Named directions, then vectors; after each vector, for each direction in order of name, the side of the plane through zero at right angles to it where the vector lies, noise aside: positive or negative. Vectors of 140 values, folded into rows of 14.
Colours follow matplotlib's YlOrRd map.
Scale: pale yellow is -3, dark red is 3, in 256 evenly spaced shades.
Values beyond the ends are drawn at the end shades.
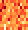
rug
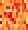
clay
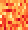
negative, negative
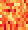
negative, negative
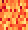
negative, positive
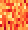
negative, negative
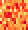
positive, negative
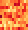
positive, positive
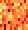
negative, negative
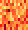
negative, negative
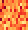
negative, positive
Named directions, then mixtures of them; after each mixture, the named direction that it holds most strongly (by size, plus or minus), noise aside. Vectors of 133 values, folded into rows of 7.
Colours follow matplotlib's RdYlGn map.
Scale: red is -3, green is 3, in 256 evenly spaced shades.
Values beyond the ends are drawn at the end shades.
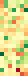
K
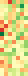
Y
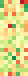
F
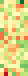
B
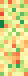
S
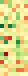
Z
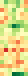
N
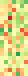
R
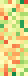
B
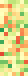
R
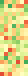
F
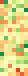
K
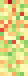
Y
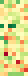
Z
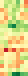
N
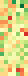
R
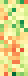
N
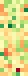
K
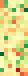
K
